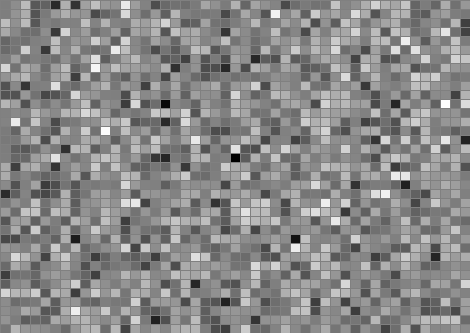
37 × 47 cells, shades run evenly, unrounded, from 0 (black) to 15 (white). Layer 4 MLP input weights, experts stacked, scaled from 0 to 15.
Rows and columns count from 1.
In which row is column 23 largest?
19
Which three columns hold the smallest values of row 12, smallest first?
17, 40, 13
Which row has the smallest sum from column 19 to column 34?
7
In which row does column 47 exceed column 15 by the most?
12
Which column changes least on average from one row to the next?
9
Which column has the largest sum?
33
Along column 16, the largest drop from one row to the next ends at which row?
18
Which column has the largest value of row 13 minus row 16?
38
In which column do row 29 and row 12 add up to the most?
45
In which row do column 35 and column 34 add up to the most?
25
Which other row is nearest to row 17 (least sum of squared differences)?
11
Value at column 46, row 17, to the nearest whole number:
8
